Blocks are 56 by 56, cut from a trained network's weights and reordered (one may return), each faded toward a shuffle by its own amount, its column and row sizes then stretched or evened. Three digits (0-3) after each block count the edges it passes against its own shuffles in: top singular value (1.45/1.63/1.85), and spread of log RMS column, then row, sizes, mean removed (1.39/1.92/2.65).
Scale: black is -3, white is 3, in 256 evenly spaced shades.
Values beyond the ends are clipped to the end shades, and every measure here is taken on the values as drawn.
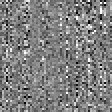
2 3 0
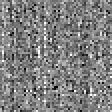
1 1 1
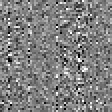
1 3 0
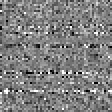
2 1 3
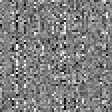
3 3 1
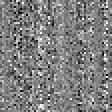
0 3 0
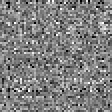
1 0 2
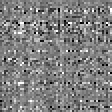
1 0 3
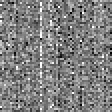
1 2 0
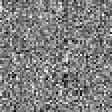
2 1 0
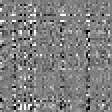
3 3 3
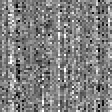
3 3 0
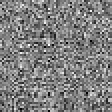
3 1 0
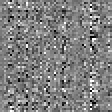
2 3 1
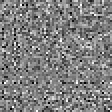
1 1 2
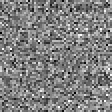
0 0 0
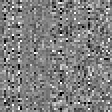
1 3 1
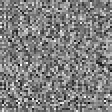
2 0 1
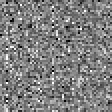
0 2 0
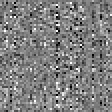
0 3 1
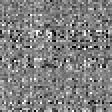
1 0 3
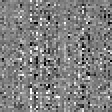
0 3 2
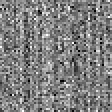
2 0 1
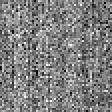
1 1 0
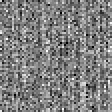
2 0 0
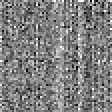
3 1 1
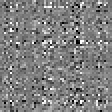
1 3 3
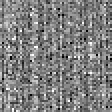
3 1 2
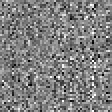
2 2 1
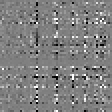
2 3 3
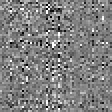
3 3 2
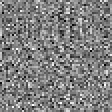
3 1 1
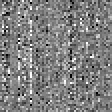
0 3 0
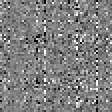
0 3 2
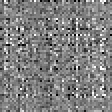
2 2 3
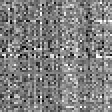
3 0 3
